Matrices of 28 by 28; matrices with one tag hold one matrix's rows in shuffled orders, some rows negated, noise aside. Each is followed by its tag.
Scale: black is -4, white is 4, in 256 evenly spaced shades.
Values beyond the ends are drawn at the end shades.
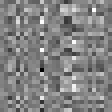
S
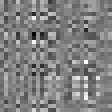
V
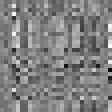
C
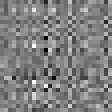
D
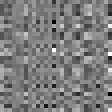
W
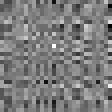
W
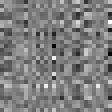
W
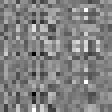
V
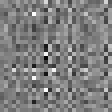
D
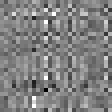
D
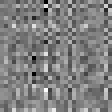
D
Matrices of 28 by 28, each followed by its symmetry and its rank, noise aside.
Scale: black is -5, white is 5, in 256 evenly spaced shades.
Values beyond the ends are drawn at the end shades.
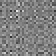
no symmetry, rank three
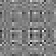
antisymmetric, rank two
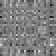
no symmetry, rank three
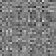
no symmetry, rank four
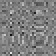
no symmetry, rank four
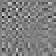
antisymmetric, rank two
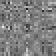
no symmetry, rank three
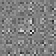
symmetric, rank three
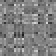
antisymmetric, rank two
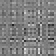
antisymmetric, rank two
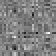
no symmetry, rank three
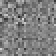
no symmetry, rank three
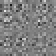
antisymmetric, rank four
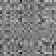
no symmetry, rank four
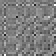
symmetric, rank three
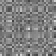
symmetric, rank two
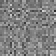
no symmetry, rank four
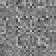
no symmetry, rank four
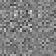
no symmetry, rank four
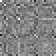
symmetric, rank four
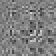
symmetric, rank three
